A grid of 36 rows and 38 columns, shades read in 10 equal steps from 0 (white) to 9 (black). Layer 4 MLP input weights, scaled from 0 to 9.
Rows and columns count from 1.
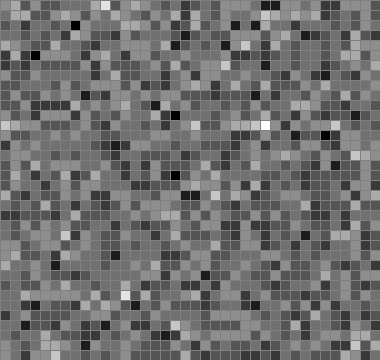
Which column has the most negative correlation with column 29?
19
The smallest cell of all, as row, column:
13, 27
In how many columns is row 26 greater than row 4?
14
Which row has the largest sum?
31
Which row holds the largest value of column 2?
22
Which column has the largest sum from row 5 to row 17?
33
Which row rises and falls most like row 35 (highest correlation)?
23
